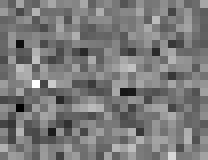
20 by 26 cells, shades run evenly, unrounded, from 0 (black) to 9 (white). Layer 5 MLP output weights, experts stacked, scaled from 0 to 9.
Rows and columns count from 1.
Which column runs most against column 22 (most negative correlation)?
13
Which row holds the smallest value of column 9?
16
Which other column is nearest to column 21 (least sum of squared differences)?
14
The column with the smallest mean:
25
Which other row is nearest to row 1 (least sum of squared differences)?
15
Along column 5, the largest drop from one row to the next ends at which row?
12
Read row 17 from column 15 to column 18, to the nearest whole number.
5 5 6 2
